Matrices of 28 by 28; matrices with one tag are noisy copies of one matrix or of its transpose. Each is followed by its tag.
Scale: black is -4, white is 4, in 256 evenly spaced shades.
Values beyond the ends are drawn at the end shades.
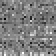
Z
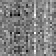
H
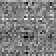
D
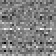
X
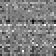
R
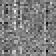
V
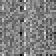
R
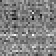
H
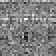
D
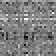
D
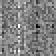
D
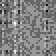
V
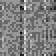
R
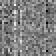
V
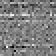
V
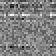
V
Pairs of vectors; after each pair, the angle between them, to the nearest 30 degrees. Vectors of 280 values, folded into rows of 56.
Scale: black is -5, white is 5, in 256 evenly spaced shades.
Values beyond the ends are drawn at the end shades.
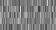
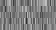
90 degrees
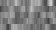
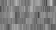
30 degrees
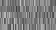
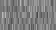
60 degrees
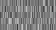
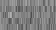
150 degrees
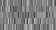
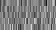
60 degrees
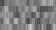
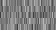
90 degrees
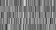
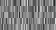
60 degrees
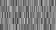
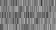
30 degrees
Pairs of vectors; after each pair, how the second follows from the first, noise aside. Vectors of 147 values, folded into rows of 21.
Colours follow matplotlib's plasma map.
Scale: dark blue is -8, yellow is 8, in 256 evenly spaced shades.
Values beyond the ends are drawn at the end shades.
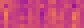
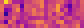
wrapped around, negated, scaled up.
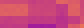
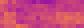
reversed.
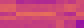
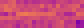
copied.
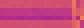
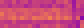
negated.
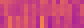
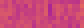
wrapped around, negated, shrunk.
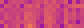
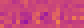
wrapped around, negated, partly zeroed.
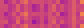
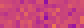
wrapped around, negated, partly zeroed.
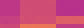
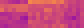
reversed.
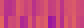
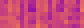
reversed.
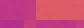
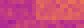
copied.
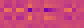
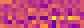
wrapped around, negated, scaled up.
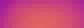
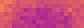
negated.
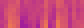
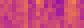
reversed.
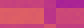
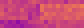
reversed.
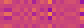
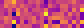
wrapped around, negated, scaled up.
